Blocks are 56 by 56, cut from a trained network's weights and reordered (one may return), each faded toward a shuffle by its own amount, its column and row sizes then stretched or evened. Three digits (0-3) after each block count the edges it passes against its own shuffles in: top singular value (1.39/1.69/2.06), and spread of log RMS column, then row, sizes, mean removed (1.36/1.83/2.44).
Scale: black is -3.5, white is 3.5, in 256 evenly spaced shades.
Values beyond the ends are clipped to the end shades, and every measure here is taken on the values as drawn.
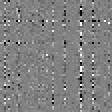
3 3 1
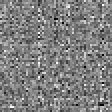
0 3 0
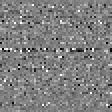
1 0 3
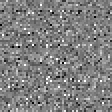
0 1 2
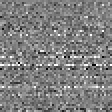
1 0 3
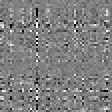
3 3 3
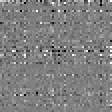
1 2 3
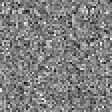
2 0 0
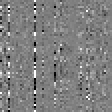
3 3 1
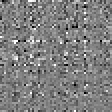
0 3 3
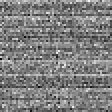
3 0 1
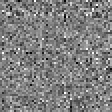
1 2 2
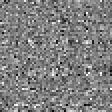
2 2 2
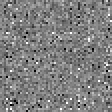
0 2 1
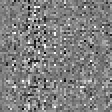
1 3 2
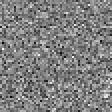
2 0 0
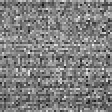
2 2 0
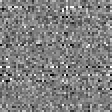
2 1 3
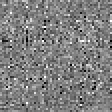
1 2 2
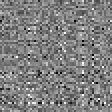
3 1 2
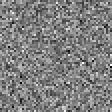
1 1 0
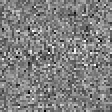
0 2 2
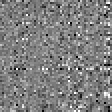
2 3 2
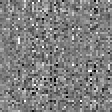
0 3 2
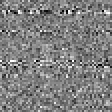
3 0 3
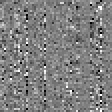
2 3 0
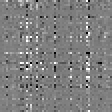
1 3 3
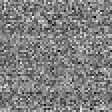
0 0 1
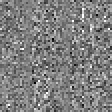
0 3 1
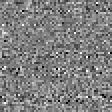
0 1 3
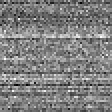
3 1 2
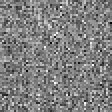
0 1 1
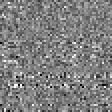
1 1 3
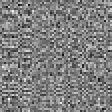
3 2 0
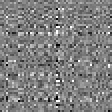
3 2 3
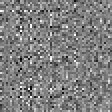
3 3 1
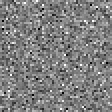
1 1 0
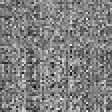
2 2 2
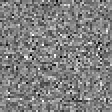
1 1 2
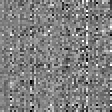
1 3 2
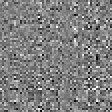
3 3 2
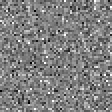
1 0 1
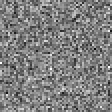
1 1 0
